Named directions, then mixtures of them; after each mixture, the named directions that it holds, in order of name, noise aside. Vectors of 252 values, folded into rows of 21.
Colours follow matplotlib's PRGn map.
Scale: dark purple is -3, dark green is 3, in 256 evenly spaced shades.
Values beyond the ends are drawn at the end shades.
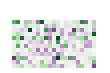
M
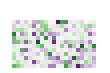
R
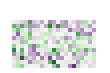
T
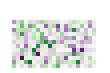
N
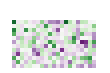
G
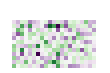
N, T.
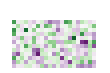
G.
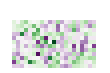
G, N, R.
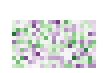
G, R, T.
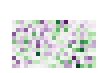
G, N, R.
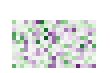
M, R.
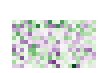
T.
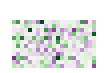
M.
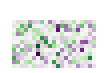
G, N, T.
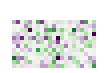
M.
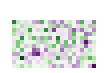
G, M, T.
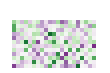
G, R, T.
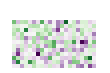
G, N.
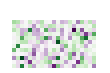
M, N, T.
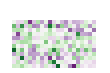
T.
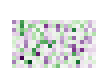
N.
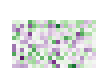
T.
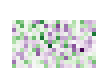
M, N.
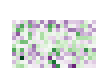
T.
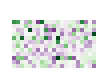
M.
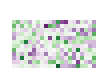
M, R, T.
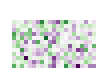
M, R.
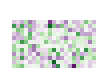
T.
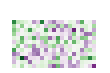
G, M, T.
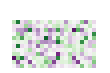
G, M, N.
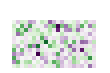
G, N, T.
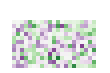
R, T.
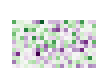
G, M, N.
